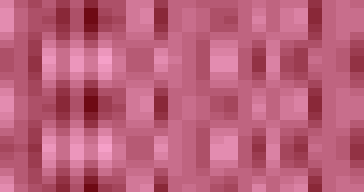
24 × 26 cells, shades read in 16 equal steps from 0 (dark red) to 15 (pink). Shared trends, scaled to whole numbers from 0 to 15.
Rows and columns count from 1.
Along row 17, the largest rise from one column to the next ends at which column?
4
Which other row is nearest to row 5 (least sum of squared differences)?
16
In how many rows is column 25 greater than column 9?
13
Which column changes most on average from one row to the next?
7
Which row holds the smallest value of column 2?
19
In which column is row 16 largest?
1
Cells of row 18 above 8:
14
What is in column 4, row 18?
13
